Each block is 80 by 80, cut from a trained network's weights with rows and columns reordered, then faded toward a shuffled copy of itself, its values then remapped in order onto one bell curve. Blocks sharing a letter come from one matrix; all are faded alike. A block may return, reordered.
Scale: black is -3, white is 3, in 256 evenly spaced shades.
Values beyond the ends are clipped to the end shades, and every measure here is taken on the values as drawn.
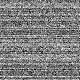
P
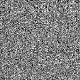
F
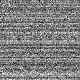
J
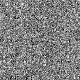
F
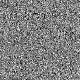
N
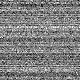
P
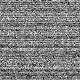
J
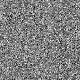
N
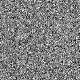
F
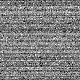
J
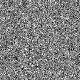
N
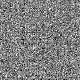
F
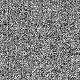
F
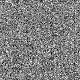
F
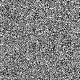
F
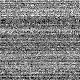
P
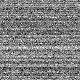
P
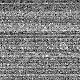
J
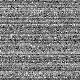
J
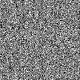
F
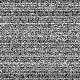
P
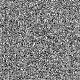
F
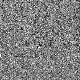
F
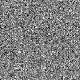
N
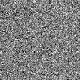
N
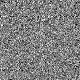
N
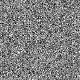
F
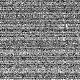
P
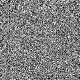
F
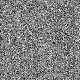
F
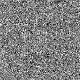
F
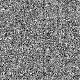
F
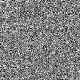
N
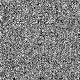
F
